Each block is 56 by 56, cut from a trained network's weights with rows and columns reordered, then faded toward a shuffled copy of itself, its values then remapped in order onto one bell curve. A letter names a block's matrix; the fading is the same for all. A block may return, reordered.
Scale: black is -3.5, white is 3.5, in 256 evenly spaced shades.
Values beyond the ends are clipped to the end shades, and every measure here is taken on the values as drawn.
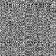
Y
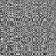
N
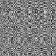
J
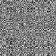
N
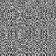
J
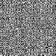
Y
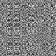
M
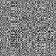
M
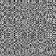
M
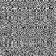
Y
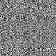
Y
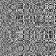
J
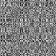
J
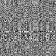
Y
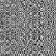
M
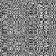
J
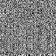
Y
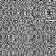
Y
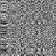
J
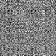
Y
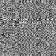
Y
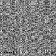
Y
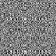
N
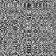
M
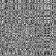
N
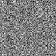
Y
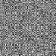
J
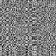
N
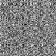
Y
